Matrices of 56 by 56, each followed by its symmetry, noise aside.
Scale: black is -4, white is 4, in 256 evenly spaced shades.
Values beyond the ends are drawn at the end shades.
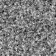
no symmetry.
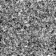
antisymmetric.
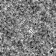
symmetric.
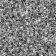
no symmetry.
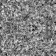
mirrored top to bottom.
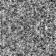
mirrored top to bottom.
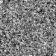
same after a half turn.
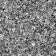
no symmetry.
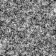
same after a half turn.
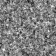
same after a half turn.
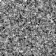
symmetric.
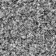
antisymmetric.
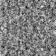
mirrored top to bottom.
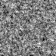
antisymmetric.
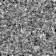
antisymmetric.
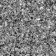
no symmetry.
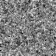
no symmetry.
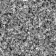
antisymmetric.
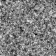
antisymmetric.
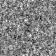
same after a half turn.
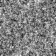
same after a half turn.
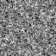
same after a half turn.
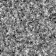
no symmetry.
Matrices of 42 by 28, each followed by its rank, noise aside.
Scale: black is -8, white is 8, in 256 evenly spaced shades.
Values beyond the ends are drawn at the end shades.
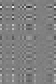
one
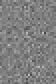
six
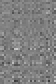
three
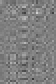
three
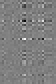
one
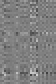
two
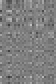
two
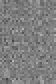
six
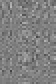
four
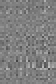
three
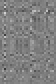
three
